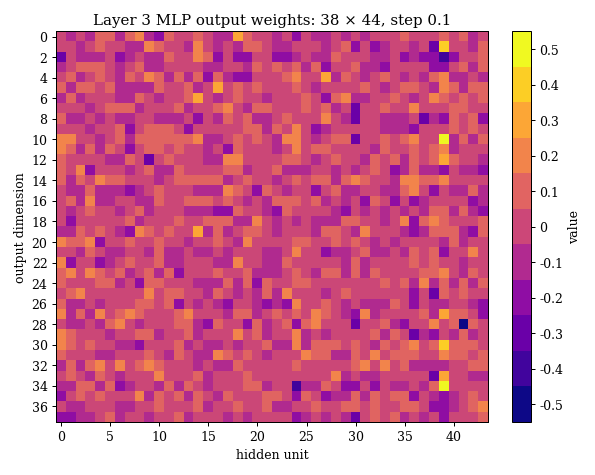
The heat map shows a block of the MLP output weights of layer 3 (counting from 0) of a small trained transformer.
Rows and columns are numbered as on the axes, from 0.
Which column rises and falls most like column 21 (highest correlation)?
12
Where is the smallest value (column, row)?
41, 28
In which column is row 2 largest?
14
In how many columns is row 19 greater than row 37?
23
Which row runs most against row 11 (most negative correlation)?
35
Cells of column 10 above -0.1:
28
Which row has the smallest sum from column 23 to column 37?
34
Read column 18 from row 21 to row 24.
0 0.2 0 -0.1
